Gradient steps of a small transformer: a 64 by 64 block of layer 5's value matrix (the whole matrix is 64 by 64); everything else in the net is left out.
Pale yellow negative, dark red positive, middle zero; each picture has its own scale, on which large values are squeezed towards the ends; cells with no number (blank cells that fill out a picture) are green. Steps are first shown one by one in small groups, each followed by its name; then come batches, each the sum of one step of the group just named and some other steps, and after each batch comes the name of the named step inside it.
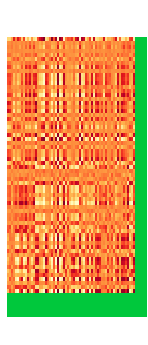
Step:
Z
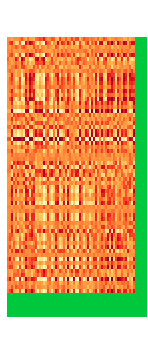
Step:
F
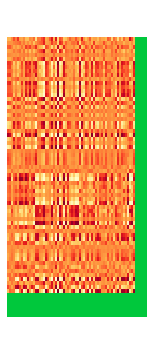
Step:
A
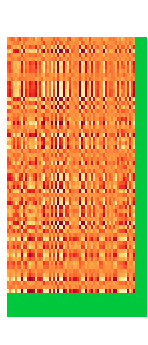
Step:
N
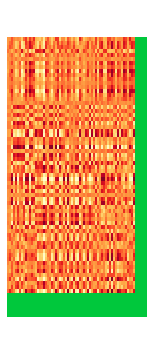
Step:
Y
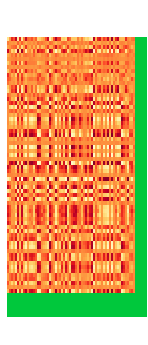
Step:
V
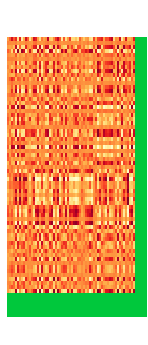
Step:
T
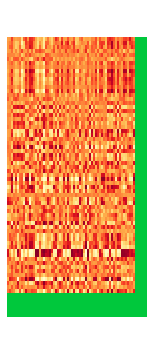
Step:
Y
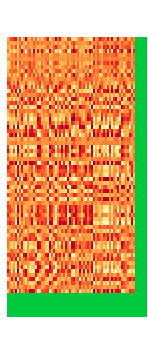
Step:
V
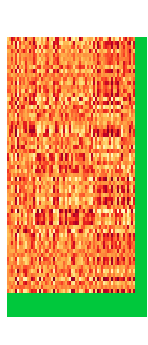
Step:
T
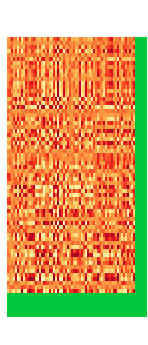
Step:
N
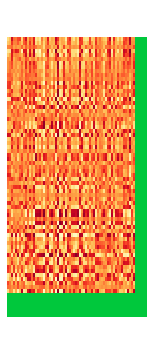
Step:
N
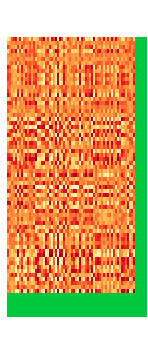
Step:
Z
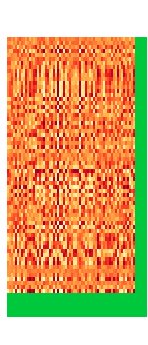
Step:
N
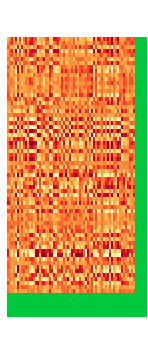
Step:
F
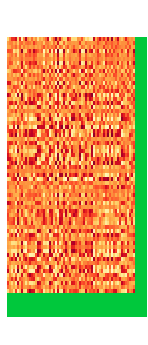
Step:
V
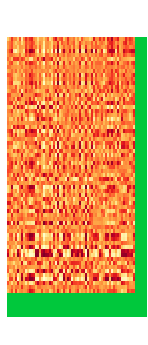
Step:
V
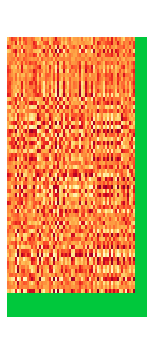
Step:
N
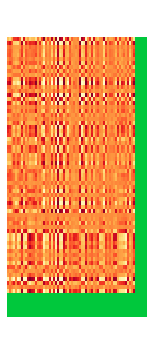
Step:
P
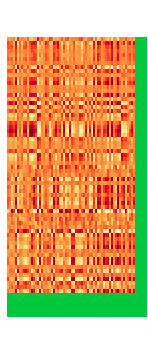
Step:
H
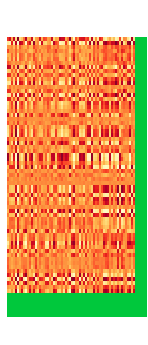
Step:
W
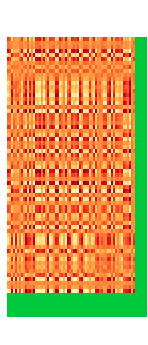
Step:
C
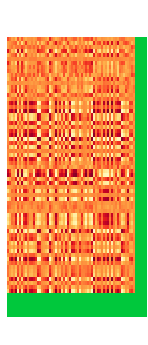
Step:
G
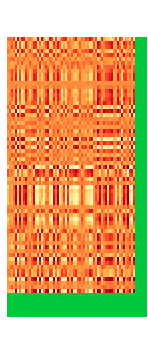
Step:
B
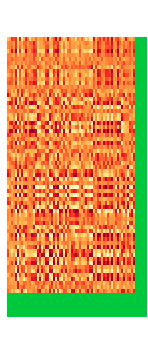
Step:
H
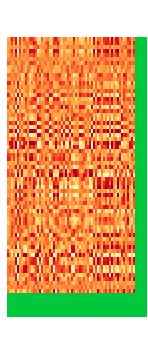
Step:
B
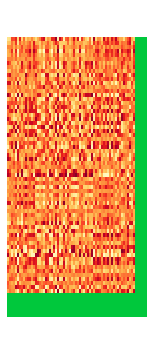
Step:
G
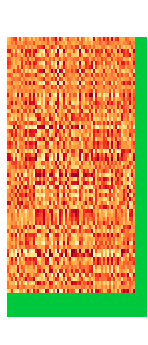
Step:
C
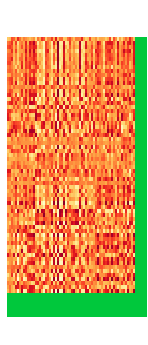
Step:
H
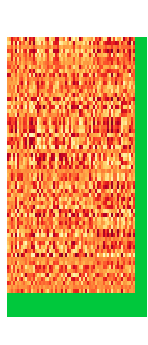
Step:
W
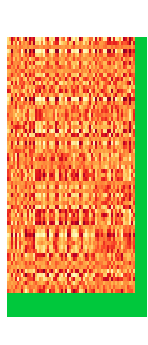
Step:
W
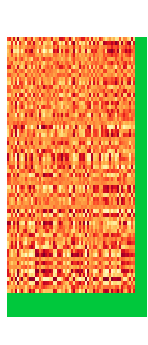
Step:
W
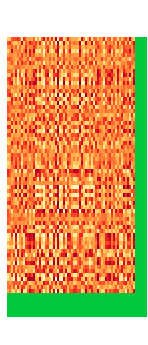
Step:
P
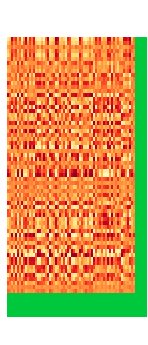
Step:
G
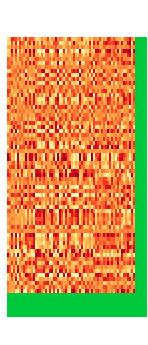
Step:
W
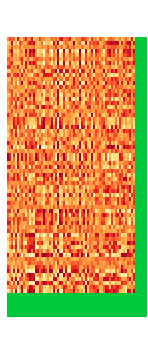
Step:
W
